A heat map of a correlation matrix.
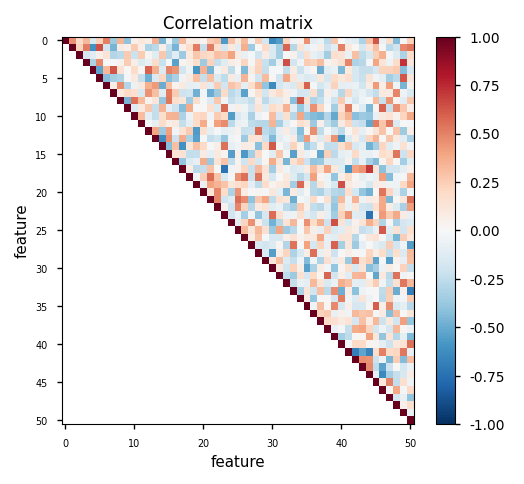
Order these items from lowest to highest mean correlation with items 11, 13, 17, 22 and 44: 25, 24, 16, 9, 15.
9, 16, 24, 25, 15
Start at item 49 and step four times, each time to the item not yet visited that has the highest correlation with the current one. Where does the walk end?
5
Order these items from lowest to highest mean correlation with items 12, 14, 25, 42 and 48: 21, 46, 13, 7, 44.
44, 13, 7, 21, 46
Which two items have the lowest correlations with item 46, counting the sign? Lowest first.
44, 43
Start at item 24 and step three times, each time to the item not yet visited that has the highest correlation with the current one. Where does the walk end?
33
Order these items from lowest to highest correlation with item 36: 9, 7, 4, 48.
4, 7, 48, 9
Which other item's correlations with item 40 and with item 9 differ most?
34
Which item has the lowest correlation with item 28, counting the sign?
30
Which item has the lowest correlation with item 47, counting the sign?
29
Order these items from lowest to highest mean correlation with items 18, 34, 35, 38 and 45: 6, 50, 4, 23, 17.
4, 23, 50, 17, 6
